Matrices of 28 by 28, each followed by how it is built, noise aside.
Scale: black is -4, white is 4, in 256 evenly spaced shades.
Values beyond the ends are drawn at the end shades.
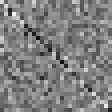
diagonal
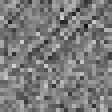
Hankel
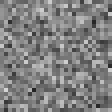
repeating rows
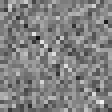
diagonal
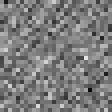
Hankel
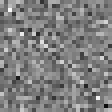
diagonal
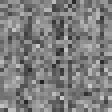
blocks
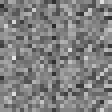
repeating rows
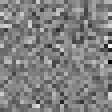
low rank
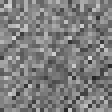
Hankel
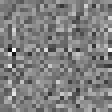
low rank
